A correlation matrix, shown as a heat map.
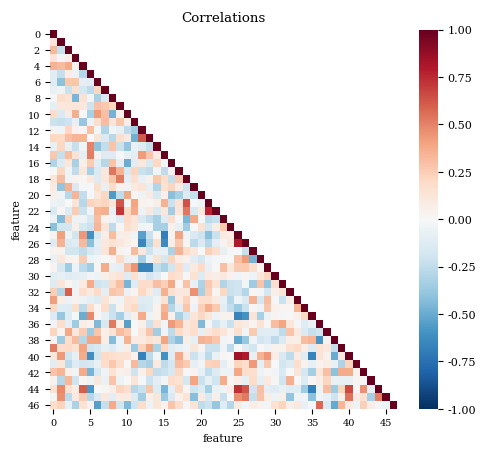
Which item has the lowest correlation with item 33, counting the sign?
16
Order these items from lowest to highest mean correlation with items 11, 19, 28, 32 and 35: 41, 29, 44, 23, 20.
44, 20, 41, 29, 23
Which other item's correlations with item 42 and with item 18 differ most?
21
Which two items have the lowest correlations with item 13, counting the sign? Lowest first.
29, 11
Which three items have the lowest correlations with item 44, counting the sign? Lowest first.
35, 5, 15
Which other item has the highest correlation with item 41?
27
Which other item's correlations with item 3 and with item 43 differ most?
8
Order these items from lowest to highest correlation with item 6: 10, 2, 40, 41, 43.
40, 41, 43, 2, 10
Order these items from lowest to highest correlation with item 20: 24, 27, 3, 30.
30, 27, 24, 3
